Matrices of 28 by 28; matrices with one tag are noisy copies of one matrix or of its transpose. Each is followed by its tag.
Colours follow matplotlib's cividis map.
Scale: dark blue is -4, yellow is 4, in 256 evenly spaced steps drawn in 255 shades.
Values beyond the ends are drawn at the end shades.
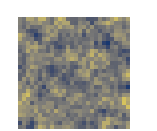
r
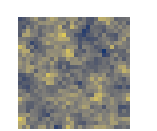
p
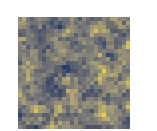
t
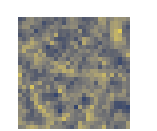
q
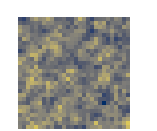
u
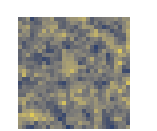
q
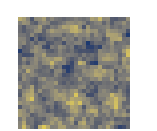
t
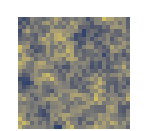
p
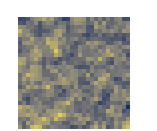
u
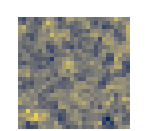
q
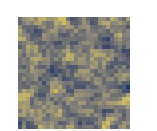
r
